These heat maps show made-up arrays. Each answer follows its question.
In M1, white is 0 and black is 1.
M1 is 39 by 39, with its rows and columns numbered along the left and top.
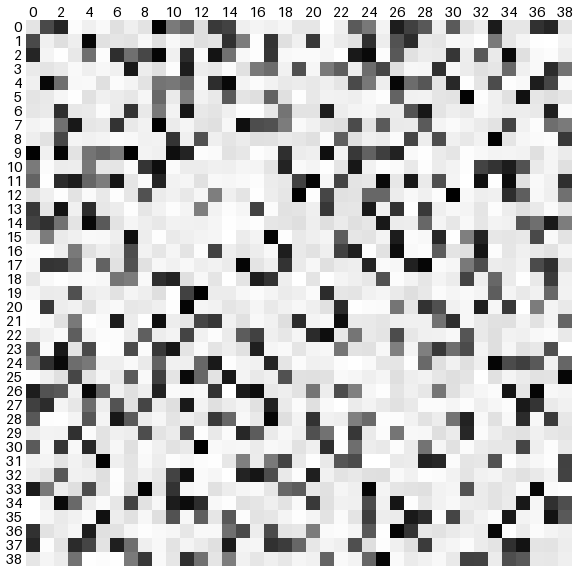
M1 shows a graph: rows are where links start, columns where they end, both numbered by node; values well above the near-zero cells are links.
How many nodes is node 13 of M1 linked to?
9
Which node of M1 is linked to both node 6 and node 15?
node 7
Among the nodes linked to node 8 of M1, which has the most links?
node 2
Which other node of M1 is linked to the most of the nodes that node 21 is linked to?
node 11
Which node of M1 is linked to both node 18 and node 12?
node 25
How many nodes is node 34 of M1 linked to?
12
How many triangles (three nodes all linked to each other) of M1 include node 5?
4
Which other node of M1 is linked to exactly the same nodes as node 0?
node 4
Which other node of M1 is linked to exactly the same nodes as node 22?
node 29
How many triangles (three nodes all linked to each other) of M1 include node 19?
4
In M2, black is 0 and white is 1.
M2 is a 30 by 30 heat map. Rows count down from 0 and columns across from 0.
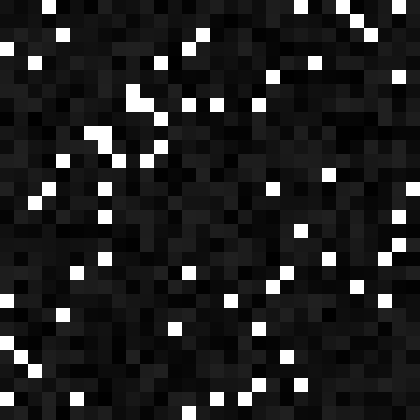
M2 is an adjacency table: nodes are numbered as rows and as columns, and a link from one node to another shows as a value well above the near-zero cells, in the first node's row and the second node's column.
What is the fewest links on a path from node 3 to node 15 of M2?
3
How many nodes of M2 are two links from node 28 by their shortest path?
5
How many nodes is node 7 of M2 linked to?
5
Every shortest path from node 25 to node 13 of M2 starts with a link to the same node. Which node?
node 20
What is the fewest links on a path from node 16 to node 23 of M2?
4
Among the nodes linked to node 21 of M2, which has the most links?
node 0
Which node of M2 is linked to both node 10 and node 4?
node 11
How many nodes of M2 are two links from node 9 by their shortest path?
4
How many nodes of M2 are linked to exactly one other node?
11
